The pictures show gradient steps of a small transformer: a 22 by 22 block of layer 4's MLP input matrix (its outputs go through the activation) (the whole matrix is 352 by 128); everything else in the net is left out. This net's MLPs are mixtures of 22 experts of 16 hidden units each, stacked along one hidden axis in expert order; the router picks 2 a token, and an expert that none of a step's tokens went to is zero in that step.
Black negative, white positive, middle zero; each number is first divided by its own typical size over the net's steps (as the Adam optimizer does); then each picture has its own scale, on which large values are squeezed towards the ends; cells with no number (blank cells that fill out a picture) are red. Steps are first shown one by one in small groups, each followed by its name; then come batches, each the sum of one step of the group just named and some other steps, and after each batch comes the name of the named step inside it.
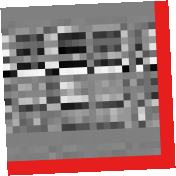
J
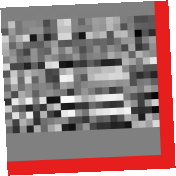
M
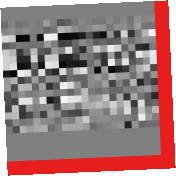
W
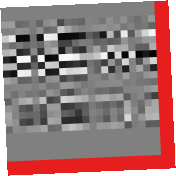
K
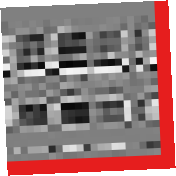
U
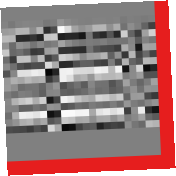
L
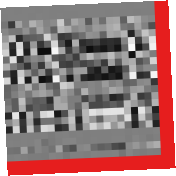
W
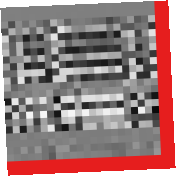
L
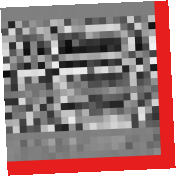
J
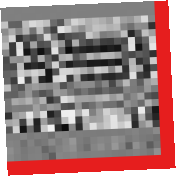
L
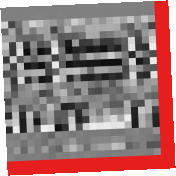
U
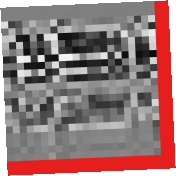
K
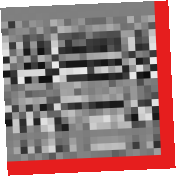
J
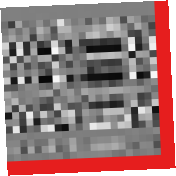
M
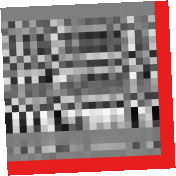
L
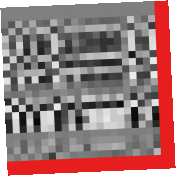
U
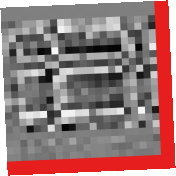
L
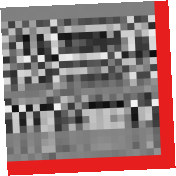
K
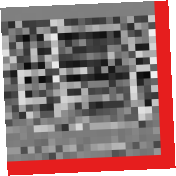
W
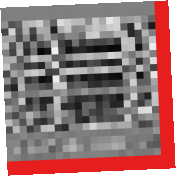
U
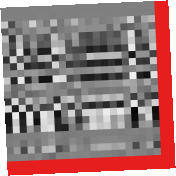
M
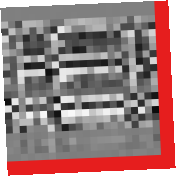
L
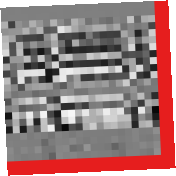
L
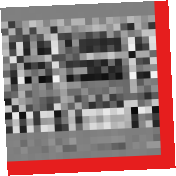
W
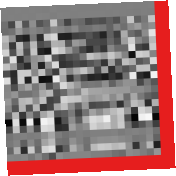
W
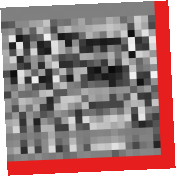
W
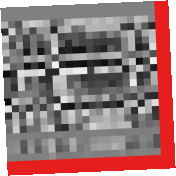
J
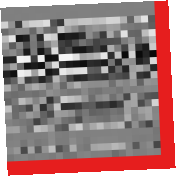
K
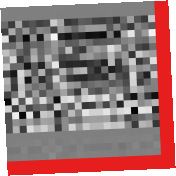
W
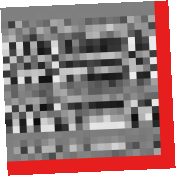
U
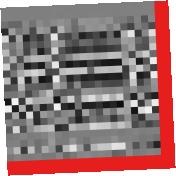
U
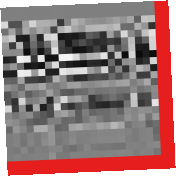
K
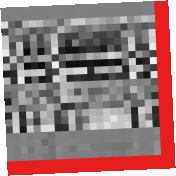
J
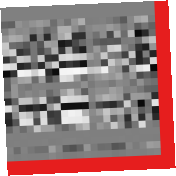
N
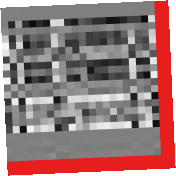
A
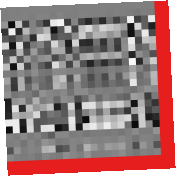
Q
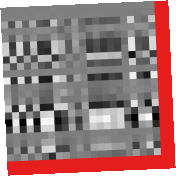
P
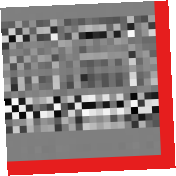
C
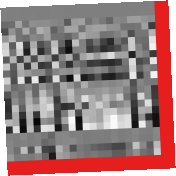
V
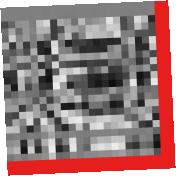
N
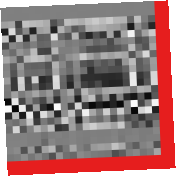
C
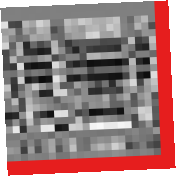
A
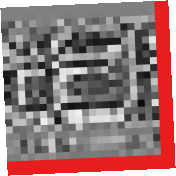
N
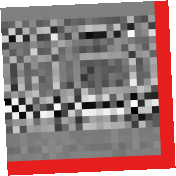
C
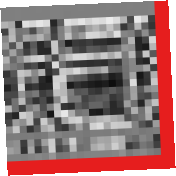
N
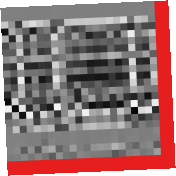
C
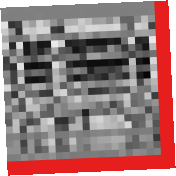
A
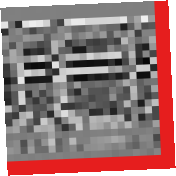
N
